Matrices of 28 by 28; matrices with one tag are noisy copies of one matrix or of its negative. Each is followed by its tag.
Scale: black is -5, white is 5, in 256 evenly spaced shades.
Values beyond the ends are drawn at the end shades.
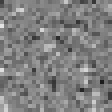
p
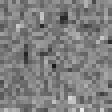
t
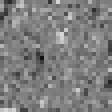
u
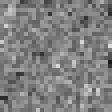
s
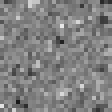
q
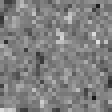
u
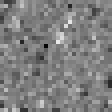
u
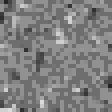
u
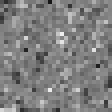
u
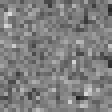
s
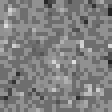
s
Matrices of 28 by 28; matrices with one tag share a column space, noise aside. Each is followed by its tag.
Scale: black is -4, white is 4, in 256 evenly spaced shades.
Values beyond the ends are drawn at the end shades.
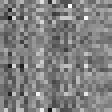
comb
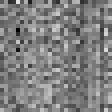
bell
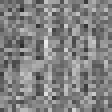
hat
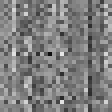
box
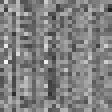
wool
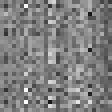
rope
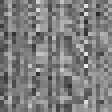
box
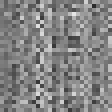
rope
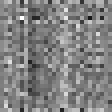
comb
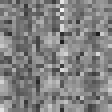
box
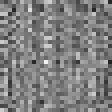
wool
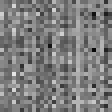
rope
